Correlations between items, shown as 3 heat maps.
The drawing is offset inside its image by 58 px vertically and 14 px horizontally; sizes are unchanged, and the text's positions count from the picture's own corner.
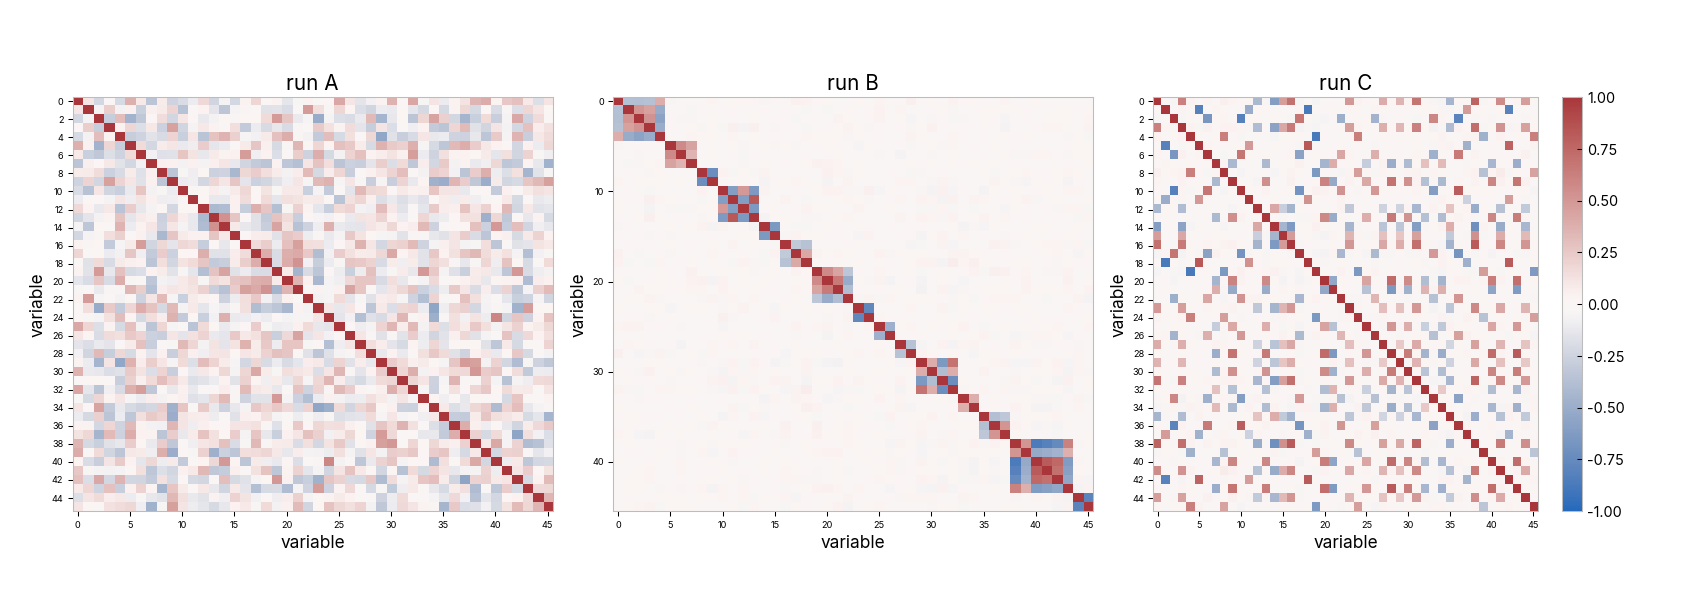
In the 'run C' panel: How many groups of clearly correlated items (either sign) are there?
5
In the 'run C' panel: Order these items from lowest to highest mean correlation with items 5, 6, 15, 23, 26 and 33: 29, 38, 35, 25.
35, 25, 29, 38
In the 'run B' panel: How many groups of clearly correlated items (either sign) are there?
15
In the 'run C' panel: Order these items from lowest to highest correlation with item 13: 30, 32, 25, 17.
32, 17, 25, 30
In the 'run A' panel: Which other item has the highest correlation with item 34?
2
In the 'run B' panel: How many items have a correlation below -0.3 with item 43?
3
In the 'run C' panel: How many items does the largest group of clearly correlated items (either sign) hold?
14
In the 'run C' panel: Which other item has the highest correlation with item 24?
4
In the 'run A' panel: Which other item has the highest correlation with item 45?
9
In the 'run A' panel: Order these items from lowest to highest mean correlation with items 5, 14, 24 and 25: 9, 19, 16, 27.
27, 16, 19, 9
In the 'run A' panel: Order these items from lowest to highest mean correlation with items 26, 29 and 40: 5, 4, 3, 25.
4, 25, 3, 5
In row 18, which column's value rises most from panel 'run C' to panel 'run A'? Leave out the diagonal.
1
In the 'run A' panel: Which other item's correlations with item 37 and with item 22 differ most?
8
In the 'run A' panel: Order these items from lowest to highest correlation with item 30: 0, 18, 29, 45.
45, 18, 29, 0
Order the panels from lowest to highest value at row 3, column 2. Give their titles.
run A, run C, run B
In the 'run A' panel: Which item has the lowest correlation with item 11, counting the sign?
25
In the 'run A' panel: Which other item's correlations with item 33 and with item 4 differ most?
29
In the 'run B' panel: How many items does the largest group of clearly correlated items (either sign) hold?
6
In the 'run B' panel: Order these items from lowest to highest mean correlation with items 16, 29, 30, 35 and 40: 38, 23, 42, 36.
38, 36, 23, 42
